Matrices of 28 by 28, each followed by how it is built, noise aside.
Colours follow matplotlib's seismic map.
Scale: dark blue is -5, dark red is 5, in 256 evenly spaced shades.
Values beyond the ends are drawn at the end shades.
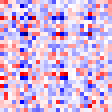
low rank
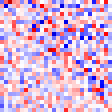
upper triangular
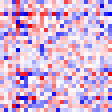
low rank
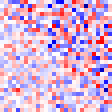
upper triangular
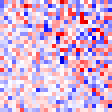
upper triangular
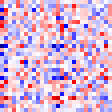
low rank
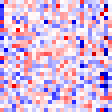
uneven columns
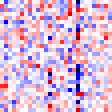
uneven columns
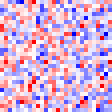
repeating rows
